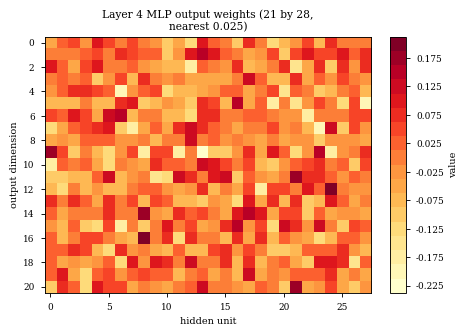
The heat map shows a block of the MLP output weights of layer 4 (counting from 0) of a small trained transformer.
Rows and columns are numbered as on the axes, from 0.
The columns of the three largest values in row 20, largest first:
21, 13, 4
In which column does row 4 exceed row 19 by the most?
3
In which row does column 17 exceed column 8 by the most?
9
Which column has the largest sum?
17
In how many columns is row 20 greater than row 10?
12
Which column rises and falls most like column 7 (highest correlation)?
23
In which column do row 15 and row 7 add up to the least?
6
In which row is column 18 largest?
14
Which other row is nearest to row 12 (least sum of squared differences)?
19
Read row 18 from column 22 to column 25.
-0.1 0.1 0.1 0.075
